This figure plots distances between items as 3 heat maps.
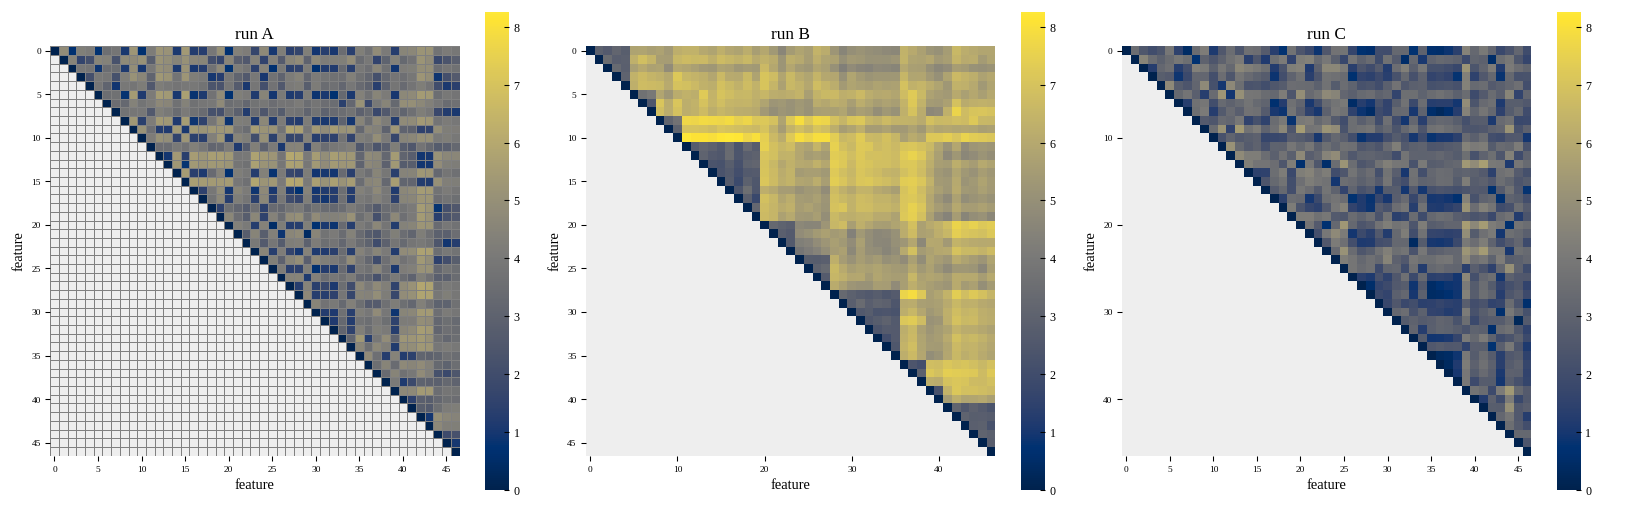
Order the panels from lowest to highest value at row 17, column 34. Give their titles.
run A, run C, run B
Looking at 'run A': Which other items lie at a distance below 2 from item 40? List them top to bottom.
35, 38, 41
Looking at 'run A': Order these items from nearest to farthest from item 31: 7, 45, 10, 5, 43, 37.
5, 10, 7, 45, 37, 43
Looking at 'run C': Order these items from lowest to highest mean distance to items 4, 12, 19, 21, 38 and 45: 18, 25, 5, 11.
5, 18, 25, 11
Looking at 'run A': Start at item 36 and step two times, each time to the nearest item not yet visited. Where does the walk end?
6
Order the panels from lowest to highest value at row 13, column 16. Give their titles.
run B, run C, run A
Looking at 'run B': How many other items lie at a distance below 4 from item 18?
8
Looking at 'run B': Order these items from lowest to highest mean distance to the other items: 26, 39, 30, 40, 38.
30, 40, 26, 39, 38
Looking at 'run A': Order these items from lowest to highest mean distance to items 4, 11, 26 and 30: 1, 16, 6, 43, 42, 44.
44, 1, 16, 6, 43, 42
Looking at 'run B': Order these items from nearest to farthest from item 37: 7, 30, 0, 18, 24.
24, 0, 30, 7, 18
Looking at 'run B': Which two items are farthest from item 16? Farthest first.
10, 8
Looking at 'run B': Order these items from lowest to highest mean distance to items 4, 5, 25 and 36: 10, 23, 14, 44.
23, 44, 14, 10
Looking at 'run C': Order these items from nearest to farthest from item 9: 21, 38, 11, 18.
38, 21, 18, 11
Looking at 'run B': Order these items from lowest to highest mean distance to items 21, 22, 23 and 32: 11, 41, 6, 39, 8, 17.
6, 39, 41, 17, 8, 11
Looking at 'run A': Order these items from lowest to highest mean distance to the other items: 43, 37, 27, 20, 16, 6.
20, 16, 27, 37, 6, 43
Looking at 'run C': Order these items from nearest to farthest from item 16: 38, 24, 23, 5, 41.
38, 41, 24, 5, 23
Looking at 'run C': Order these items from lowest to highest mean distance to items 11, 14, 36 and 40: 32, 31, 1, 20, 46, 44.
46, 32, 1, 31, 44, 20
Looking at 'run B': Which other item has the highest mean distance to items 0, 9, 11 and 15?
20
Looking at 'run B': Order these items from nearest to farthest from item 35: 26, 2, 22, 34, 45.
34, 2, 22, 26, 45
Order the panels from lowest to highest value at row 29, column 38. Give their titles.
run C, run A, run B
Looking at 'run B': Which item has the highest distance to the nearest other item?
5
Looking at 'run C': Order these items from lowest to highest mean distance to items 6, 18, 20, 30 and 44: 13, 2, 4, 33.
33, 13, 2, 4
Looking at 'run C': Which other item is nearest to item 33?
22
